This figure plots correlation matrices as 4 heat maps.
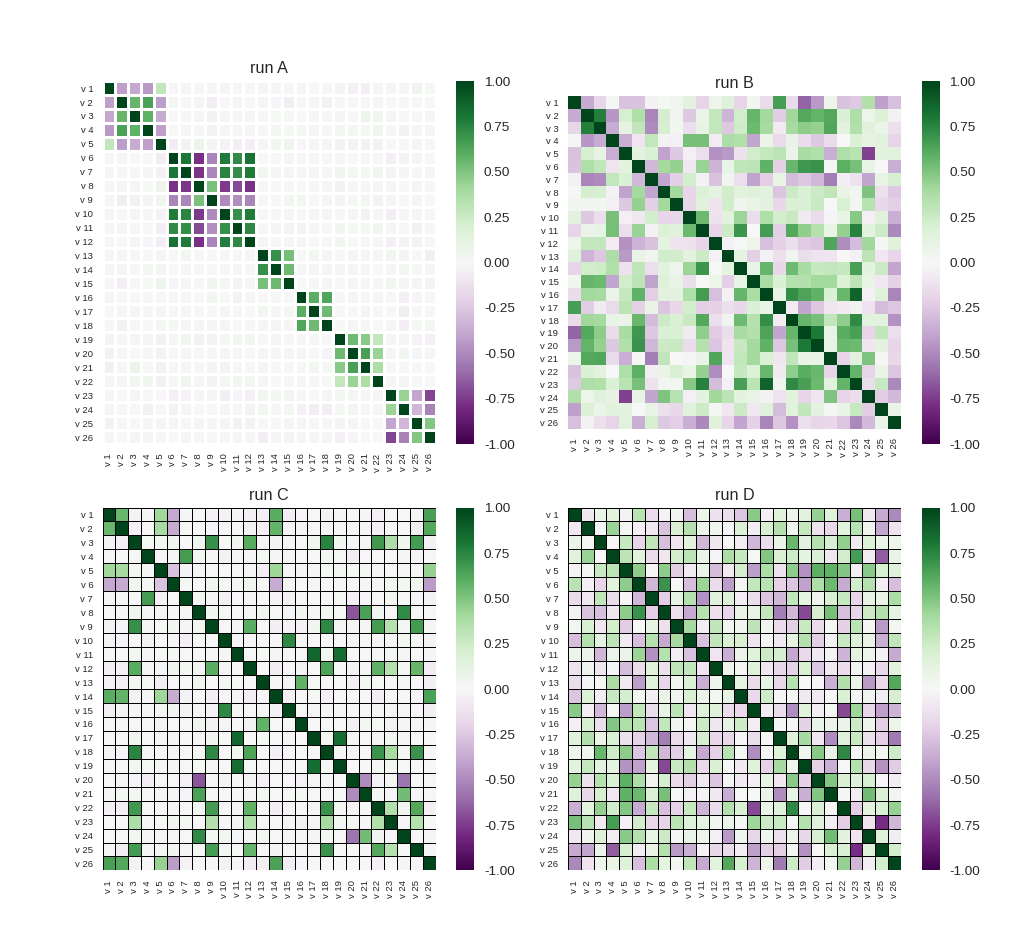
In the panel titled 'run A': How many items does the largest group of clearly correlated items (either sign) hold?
7
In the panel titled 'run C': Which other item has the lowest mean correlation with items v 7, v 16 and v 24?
v 20
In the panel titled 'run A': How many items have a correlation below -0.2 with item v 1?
3
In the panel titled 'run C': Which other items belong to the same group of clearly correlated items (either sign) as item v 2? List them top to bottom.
v 1, v 5, v 6, v 14, v 26
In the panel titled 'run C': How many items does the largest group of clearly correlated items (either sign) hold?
7
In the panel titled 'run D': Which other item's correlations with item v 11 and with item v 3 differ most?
v 18
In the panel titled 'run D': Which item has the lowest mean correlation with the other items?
v 25
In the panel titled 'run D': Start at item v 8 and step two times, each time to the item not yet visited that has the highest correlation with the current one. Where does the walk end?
v 21
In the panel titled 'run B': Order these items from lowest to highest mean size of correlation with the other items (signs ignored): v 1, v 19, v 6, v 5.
v 1, v 5, v 6, v 19
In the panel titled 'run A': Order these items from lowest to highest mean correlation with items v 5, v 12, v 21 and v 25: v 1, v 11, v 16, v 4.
v 4, v 16, v 1, v 11
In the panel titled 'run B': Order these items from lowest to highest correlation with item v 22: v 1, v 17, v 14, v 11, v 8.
v 1, v 17, v 8, v 14, v 11
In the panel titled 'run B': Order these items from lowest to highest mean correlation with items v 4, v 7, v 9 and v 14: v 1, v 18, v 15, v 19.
v 15, v 1, v 19, v 18
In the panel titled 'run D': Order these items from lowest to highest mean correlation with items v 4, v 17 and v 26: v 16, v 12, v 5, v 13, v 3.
v 12, v 3, v 5, v 16, v 13
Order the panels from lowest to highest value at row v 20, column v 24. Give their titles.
run C, run B, run A, run D
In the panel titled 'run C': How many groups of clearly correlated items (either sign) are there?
7
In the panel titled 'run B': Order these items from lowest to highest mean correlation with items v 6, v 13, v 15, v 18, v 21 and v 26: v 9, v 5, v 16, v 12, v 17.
v 17, v 5, v 12, v 9, v 16
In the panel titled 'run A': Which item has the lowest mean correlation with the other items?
v 8
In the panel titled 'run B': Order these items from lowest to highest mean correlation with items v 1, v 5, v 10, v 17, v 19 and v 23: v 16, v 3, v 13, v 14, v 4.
v 13, v 4, v 3, v 14, v 16
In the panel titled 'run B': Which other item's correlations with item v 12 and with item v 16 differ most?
v 23
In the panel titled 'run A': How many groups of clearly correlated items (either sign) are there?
6
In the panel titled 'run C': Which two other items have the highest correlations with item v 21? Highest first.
v 8, v 24
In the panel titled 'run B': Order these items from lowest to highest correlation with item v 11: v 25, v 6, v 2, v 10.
v 2, v 25, v 6, v 10
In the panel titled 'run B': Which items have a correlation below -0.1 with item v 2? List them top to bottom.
v 1, v 4, v 7, v 10, v 13, v 17
